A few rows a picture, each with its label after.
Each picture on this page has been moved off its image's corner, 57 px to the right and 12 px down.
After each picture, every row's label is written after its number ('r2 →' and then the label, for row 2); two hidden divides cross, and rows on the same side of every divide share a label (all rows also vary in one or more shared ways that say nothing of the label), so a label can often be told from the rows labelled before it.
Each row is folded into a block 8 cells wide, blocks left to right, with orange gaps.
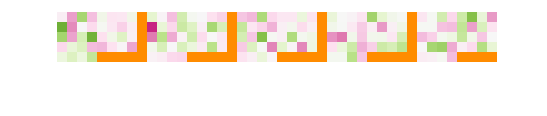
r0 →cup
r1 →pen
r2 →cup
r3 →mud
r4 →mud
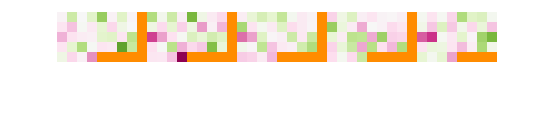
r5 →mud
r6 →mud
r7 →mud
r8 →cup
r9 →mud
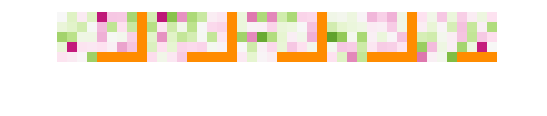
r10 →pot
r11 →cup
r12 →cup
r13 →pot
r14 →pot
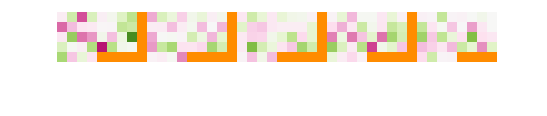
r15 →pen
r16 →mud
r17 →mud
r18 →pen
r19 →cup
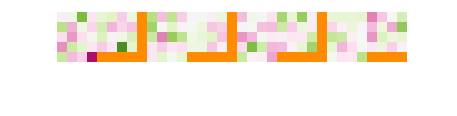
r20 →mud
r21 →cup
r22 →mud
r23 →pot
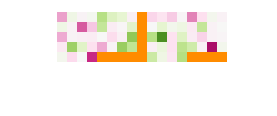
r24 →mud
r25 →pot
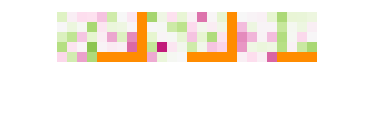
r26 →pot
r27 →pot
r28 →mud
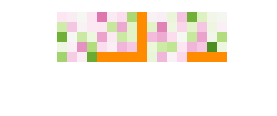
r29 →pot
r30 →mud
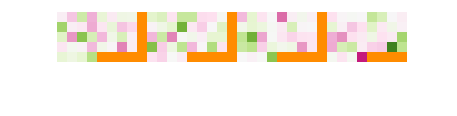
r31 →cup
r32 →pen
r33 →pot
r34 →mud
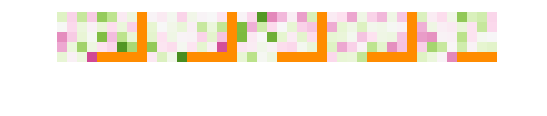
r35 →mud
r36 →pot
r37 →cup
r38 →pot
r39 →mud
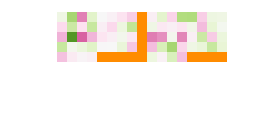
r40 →pen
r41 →mud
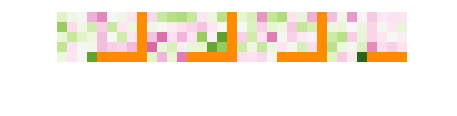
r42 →pot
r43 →mud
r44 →pen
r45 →pot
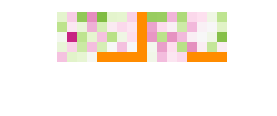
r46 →cup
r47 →pen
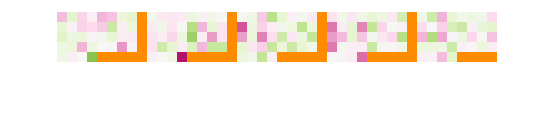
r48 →pot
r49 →mud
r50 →pen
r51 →mud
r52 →pen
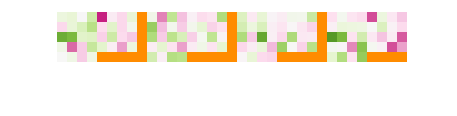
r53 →pot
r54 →cup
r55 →cup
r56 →pot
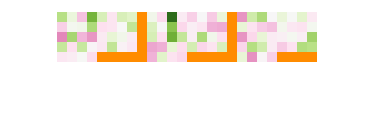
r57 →pen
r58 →cup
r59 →mud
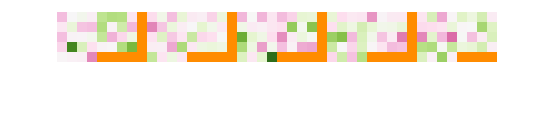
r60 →mud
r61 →pen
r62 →pot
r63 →pot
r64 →pen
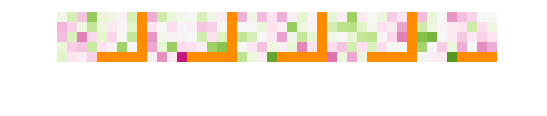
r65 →pen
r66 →mud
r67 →pot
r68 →cup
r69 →pot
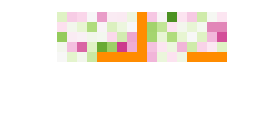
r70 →pot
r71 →cup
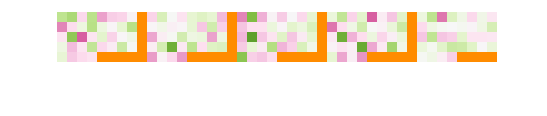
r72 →pen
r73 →mud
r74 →pen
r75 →pen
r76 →pen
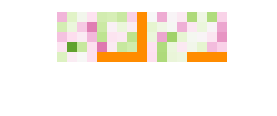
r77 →mud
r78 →cup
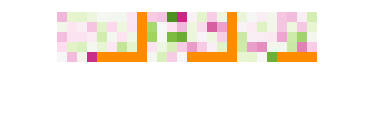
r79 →mud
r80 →cup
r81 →pot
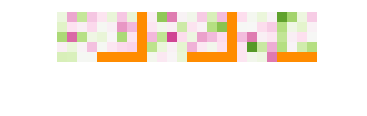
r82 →cup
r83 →pen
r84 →mud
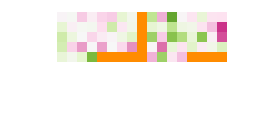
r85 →pot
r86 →cup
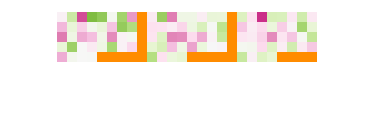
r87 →pen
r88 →pen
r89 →pen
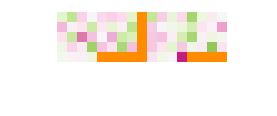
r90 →pen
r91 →mud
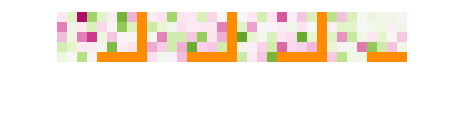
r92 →pen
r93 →cup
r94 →pot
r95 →cup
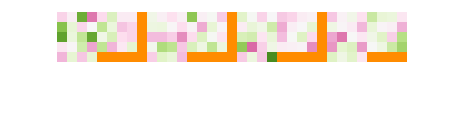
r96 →cup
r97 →mud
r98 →pot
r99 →mud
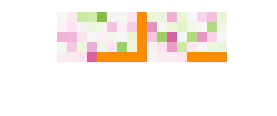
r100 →mud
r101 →pen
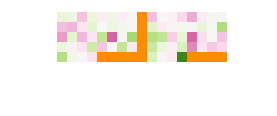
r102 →pen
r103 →pot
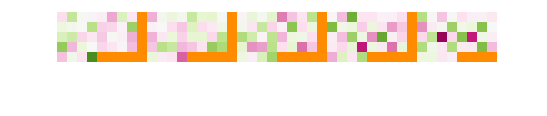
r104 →pot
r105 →mud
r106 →pot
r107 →cup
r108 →pen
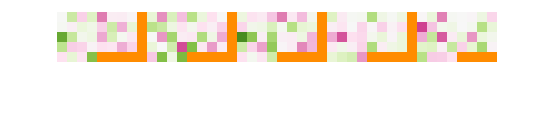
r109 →pot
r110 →cup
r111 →pot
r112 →mud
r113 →pen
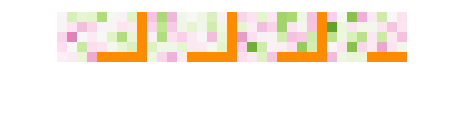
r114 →mud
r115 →pen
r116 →mud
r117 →cup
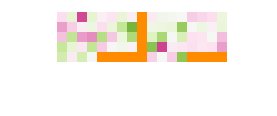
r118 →pen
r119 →pot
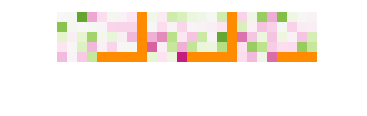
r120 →cup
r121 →mud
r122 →mud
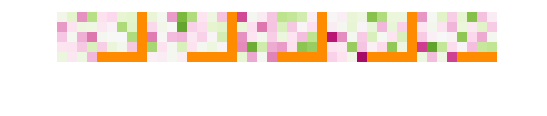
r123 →pen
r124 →pen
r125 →mud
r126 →mud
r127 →mud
